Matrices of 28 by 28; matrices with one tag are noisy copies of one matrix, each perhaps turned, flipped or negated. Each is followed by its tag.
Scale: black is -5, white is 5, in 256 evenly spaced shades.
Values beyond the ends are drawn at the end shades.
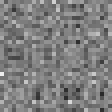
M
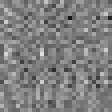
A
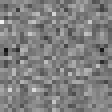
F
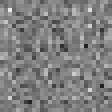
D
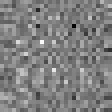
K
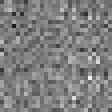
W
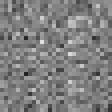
K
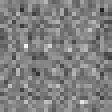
D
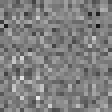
W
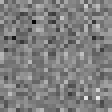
W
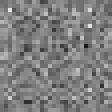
D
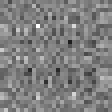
K
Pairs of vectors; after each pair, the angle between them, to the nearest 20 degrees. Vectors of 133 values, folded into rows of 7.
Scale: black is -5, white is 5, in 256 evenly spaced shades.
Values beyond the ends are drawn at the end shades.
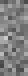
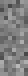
140 degrees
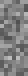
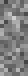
120 degrees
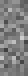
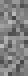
60 degrees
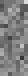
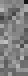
140 degrees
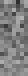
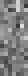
140 degrees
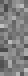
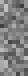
160 degrees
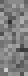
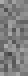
100 degrees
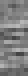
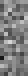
60 degrees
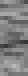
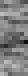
20 degrees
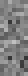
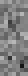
40 degrees
